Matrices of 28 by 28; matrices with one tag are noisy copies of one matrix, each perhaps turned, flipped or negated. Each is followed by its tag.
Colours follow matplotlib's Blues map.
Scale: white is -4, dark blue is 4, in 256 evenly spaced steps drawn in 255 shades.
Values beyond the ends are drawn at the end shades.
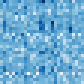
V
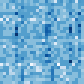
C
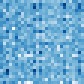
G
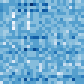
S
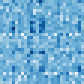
V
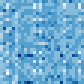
G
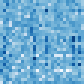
S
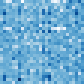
G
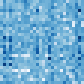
S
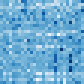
S
